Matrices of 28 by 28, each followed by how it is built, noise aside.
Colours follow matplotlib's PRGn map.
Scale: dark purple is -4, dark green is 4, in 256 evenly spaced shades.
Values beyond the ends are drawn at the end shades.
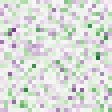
noise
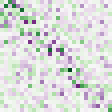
banded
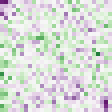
smooth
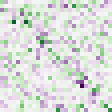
banded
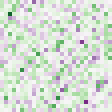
Hankel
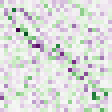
banded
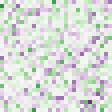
Hankel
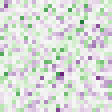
Hankel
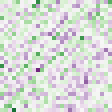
Hankel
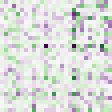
low rank
